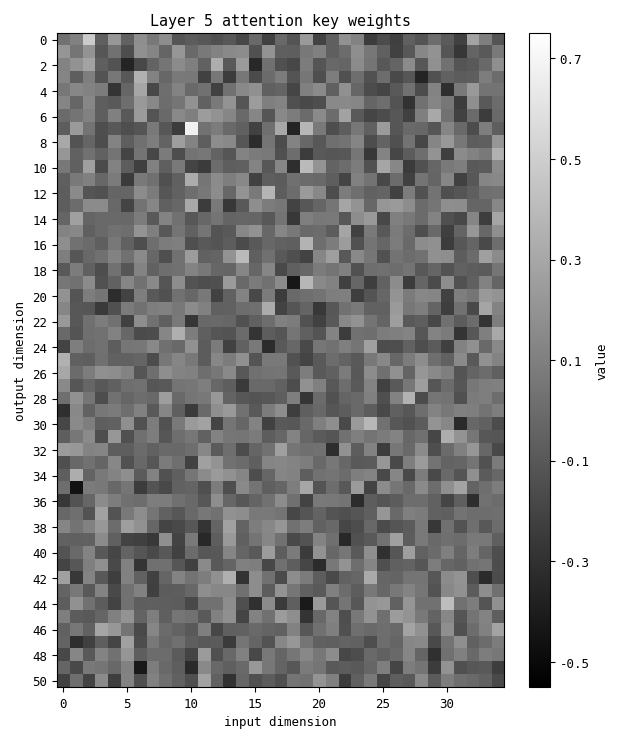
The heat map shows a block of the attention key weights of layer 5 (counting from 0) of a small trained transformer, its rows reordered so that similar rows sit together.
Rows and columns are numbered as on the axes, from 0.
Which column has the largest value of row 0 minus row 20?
4
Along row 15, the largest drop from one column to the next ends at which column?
23
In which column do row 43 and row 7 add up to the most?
10
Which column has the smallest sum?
18
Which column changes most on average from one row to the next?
19
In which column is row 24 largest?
24
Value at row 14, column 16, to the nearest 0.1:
-0.1
